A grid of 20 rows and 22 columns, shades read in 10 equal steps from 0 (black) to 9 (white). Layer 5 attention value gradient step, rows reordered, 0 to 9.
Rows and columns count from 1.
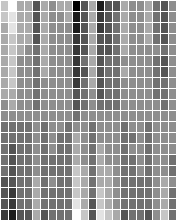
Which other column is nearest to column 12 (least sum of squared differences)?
6
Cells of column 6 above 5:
7
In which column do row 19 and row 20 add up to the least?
2
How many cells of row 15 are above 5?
2
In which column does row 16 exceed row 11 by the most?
10
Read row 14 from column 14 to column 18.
5 5 4 5 5
